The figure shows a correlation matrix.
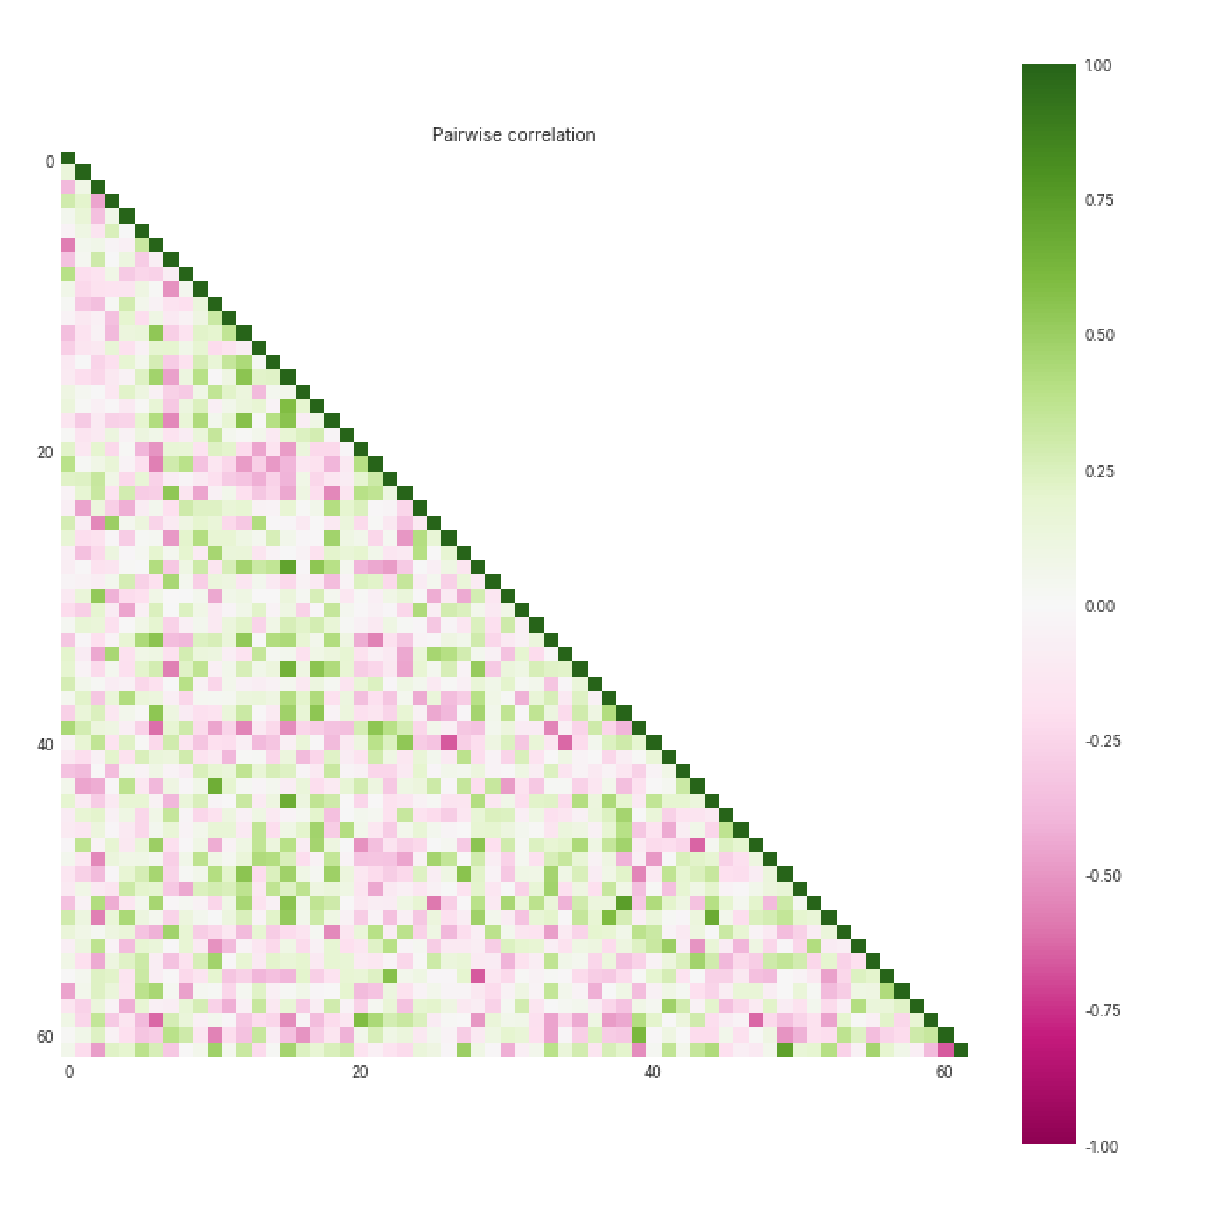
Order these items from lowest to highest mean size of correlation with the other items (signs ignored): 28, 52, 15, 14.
14, 52, 28, 15
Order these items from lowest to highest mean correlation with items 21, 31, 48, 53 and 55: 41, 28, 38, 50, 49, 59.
38, 50, 28, 49, 59, 41
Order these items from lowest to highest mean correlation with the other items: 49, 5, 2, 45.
2, 45, 5, 49
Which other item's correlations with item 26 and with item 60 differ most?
7
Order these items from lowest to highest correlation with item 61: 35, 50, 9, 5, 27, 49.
9, 50, 35, 5, 27, 49
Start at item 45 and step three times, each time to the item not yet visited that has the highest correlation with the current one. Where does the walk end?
15
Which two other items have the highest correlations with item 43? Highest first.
10, 55
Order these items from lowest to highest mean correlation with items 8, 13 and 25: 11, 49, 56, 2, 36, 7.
2, 56, 11, 49, 7, 36
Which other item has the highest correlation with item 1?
47
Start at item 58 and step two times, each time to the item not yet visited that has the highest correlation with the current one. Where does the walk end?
54
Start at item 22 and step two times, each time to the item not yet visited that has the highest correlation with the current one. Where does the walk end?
57
